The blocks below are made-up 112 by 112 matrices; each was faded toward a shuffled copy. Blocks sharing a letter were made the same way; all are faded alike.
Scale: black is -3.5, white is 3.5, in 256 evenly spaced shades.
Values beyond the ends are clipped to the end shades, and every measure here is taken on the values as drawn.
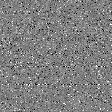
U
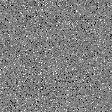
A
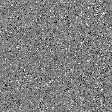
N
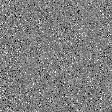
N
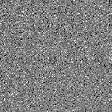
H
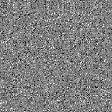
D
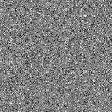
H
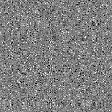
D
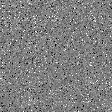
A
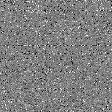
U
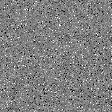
A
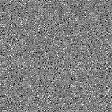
D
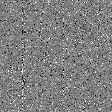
N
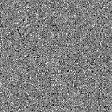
H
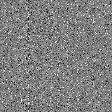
N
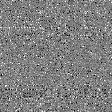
U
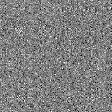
H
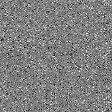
A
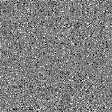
U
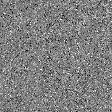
N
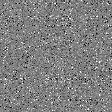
A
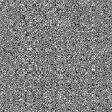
D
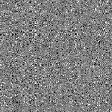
D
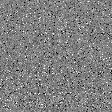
A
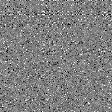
U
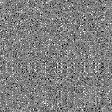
H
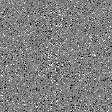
A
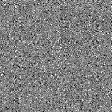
H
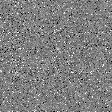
A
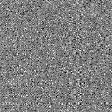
H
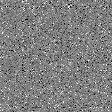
A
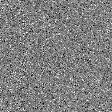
N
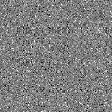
D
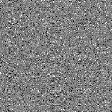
D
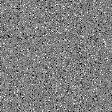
N
